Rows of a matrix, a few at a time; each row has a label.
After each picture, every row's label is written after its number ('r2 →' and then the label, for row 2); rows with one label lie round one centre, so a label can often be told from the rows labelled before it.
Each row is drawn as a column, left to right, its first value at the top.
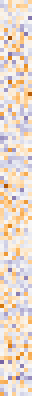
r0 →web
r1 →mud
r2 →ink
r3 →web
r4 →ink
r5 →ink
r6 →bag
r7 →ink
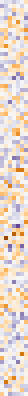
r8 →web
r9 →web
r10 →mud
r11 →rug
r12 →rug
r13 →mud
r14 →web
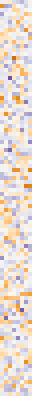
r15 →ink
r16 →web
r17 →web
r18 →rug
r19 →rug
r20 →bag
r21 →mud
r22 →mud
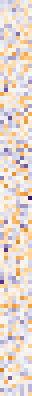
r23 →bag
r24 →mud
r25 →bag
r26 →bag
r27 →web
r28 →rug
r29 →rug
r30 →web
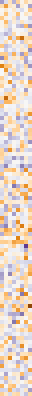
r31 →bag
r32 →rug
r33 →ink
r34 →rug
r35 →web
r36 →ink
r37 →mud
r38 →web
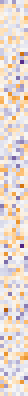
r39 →rug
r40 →mud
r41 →ink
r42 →rug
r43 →web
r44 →mud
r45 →ink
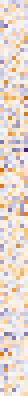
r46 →mud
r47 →ink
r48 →rug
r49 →rug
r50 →web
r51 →rug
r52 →web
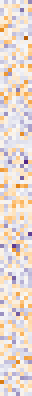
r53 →mud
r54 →rug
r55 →ink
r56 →bag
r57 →mud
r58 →bag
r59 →ink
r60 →bag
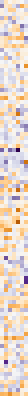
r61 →web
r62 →ink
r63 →web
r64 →web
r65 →web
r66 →ink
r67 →bag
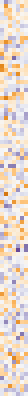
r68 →bag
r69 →rug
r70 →rug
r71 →bag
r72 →mud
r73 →ink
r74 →mud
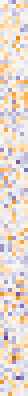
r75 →mud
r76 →rug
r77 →mud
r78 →bag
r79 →ink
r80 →ink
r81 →ink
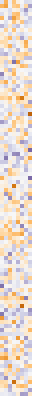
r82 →ink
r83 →ink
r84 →web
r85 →mud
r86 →ink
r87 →rug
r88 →bag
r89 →web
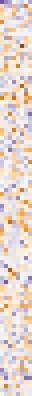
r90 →rug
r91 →bag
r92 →web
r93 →rug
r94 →bag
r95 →web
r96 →ink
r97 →bag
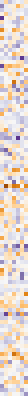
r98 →web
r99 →mud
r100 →bag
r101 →mud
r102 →mud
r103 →bag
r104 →mud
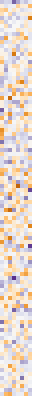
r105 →rug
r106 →web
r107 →web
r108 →bag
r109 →mud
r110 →ink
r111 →web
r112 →mud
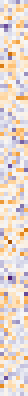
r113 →bag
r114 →ink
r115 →bag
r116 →bag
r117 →rug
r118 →rug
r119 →ink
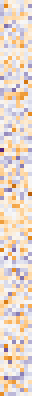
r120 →web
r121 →ink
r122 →ink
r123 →mud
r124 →ink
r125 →bag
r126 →ink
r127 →web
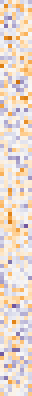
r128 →bag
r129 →ink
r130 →web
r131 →ink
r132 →ink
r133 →rug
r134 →rug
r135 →bag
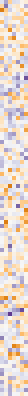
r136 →rug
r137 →web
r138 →mud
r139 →ink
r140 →rug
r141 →bag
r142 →web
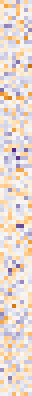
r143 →mud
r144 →ink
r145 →ink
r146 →web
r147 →rug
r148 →rug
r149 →web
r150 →bag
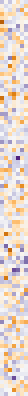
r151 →rug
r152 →mud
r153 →bag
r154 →ink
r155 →ink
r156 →mud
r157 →ink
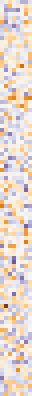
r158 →bag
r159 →web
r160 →ink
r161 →ink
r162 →bag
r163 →bag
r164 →rug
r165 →rug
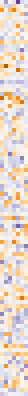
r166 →rug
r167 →bag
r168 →bag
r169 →rug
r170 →rug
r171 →rug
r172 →mud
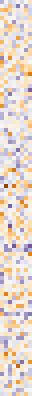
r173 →bag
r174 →mud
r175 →rug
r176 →mud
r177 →web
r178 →bag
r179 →mud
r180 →mud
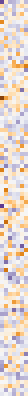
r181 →rug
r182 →web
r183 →bag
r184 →bag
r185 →bag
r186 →mud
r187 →bag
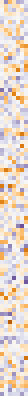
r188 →mud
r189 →rug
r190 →mud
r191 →bag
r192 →rug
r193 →rug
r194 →bag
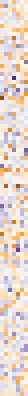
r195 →rug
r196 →mud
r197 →rug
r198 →web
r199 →mud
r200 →rug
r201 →mud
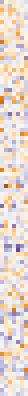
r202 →rug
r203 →mud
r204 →mud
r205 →rug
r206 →mud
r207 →rug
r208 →bag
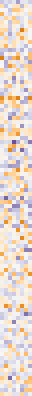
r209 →rug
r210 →web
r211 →bag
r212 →rug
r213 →rug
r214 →web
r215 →mud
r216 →rug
